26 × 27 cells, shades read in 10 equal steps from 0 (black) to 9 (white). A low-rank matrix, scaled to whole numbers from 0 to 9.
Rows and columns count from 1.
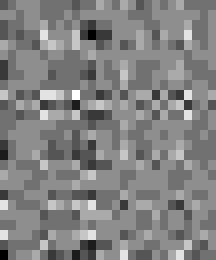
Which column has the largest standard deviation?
12
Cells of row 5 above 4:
16
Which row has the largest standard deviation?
10
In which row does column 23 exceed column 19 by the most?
26
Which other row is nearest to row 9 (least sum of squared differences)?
23
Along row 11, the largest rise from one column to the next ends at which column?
11
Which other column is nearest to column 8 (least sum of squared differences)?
18
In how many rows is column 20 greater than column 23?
6
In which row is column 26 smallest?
25
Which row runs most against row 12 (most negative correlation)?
22
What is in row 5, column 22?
4
